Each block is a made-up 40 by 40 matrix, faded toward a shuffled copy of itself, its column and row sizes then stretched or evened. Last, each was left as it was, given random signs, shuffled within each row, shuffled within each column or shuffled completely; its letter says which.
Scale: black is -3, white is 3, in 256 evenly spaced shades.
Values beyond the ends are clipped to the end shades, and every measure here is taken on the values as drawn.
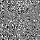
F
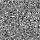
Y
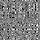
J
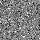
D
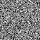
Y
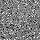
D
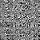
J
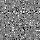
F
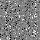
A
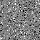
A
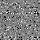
Y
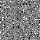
A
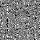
A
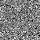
Y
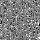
A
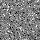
D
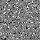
Y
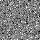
D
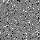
A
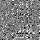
J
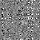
F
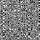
J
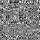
J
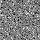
D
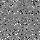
Y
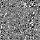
F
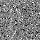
D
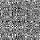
J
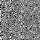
A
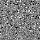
Y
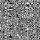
J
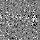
F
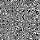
F
